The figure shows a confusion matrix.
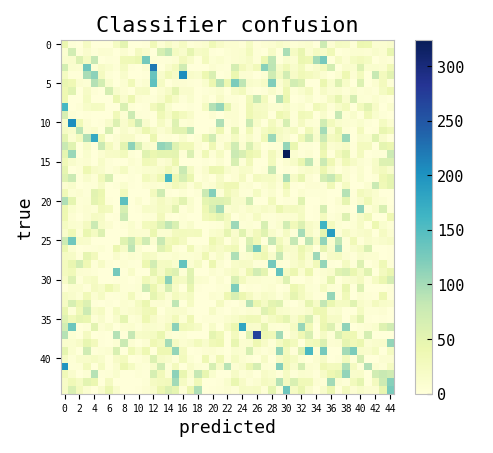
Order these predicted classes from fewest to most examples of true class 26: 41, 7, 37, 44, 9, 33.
44, 33, 7, 41, 9, 37
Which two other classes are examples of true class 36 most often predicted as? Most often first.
24, 1
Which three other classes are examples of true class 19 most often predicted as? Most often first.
20, 38, 13
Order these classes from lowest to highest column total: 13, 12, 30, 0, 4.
4, 13, 12, 30, 0
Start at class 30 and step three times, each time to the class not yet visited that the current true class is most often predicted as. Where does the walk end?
13
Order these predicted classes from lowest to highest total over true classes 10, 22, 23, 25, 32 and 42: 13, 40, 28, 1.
40, 28, 13, 1
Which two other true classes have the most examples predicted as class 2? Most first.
11, 28
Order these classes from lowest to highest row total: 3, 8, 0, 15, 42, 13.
0, 15, 8, 42, 3, 13
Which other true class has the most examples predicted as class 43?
42
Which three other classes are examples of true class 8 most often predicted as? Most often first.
0, 21, 20
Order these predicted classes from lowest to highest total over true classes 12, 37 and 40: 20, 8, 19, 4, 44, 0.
44, 8, 19, 20, 0, 4
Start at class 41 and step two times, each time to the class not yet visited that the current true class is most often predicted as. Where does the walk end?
35
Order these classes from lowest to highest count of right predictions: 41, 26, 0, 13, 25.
0, 25, 41, 13, 26
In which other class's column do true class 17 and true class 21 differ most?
14
